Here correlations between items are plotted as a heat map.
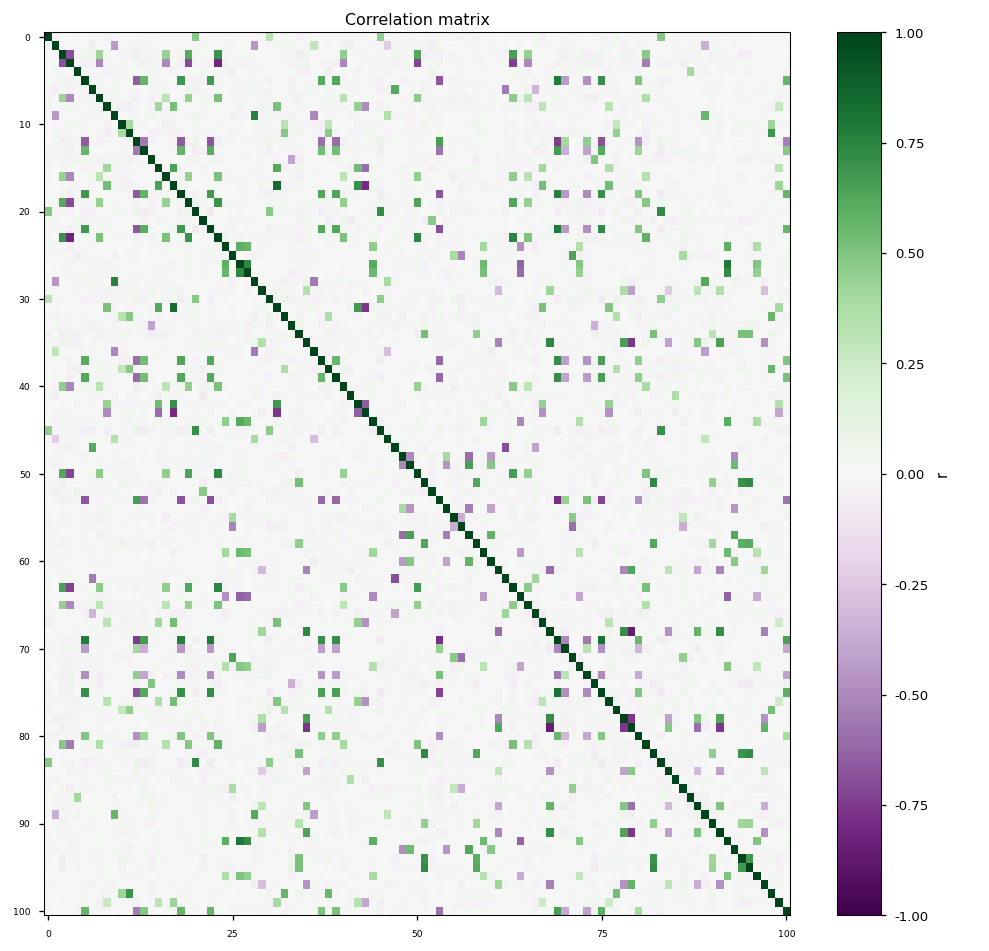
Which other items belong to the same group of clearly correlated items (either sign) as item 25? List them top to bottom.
55, 56, 71, 86
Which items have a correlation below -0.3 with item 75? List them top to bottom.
12, 53, 70, 73
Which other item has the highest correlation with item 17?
31
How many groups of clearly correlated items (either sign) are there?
16
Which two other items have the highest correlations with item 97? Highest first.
79, 61
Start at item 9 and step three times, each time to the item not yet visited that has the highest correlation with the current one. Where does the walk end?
46
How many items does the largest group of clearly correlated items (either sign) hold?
14
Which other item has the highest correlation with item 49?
57
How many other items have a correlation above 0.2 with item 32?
5
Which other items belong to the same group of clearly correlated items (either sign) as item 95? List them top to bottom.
34, 51, 58, 82, 90, 94
